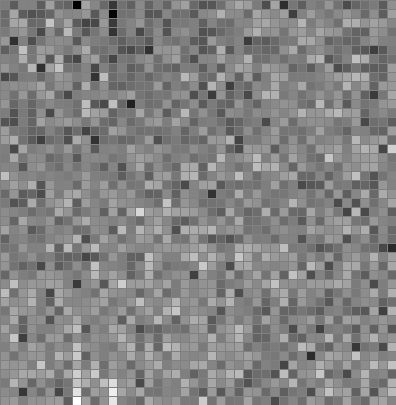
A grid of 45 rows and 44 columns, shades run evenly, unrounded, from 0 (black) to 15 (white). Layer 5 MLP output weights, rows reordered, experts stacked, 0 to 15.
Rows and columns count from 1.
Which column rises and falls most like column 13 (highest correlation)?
9
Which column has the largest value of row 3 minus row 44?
3
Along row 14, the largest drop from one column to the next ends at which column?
41
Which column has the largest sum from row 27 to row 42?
17
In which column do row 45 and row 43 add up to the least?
16
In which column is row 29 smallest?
10
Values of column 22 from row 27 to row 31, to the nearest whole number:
9 9 11 8 4
